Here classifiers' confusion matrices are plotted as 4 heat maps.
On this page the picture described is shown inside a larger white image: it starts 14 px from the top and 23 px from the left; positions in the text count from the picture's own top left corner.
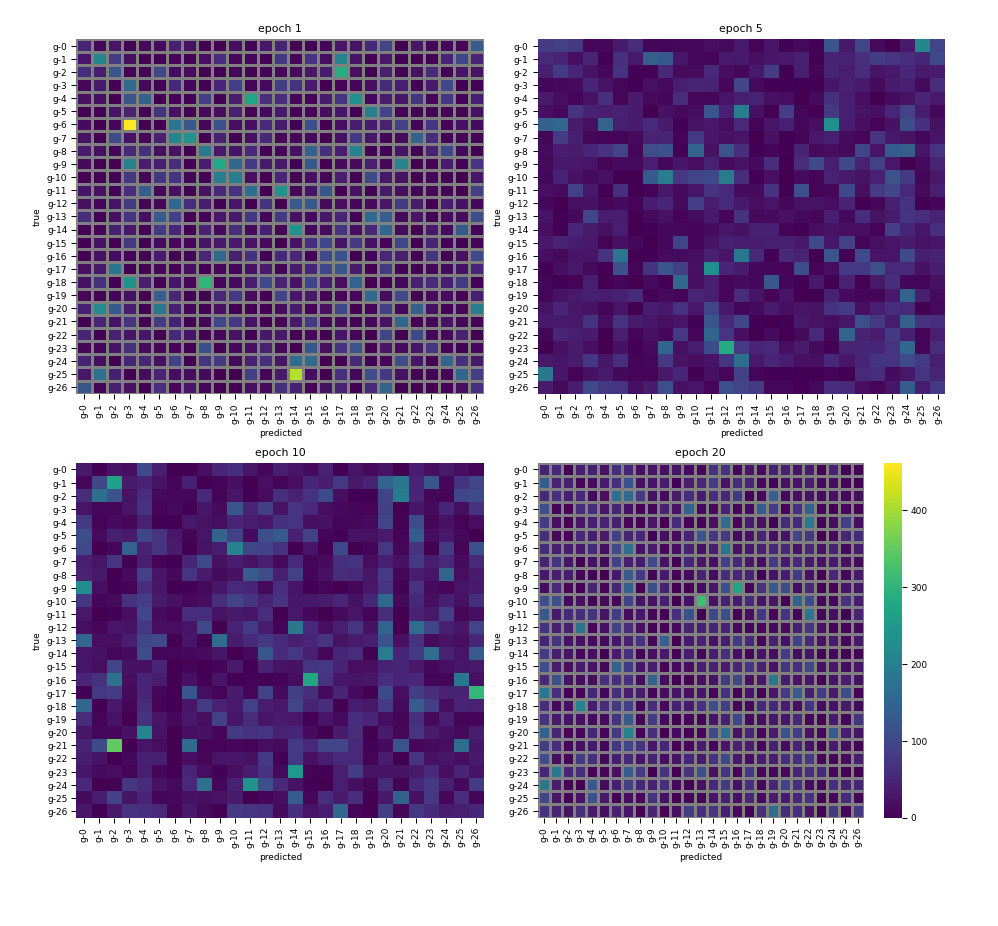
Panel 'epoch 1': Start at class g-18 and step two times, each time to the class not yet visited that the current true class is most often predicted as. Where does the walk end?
g-15
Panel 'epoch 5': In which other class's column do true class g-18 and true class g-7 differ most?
g-9
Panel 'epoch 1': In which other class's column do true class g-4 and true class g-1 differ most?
g-11
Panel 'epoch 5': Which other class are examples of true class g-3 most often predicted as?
g-13
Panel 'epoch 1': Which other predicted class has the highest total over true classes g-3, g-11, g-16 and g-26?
g-13
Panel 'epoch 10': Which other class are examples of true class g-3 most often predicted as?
g-10
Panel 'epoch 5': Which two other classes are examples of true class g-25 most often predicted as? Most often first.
g-0, g-13
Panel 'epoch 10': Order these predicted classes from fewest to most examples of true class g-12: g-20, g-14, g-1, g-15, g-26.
g-1, g-15, g-26, g-20, g-14
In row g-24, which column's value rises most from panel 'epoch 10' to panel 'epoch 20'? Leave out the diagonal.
g-0
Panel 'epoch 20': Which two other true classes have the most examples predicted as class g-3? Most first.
g-18, g-12
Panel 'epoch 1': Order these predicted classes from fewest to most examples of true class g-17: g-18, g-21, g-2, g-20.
g-21, g-18, g-20, g-2
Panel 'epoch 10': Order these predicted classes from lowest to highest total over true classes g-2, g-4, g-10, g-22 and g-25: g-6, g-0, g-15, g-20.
g-6, g-15, g-0, g-20
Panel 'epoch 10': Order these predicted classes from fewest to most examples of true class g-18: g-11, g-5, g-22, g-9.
g-5, g-9, g-11, g-22
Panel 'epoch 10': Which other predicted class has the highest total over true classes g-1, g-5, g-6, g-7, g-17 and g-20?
g-26
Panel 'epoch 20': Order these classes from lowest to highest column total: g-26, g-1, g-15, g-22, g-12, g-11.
g-11, g-26, g-12, g-1, g-22, g-15
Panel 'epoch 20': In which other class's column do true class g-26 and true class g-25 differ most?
g-19
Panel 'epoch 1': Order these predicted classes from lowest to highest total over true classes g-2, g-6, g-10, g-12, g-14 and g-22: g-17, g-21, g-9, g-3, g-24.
g-24, g-21, g-9, g-17, g-3
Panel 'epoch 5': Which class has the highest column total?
g-24
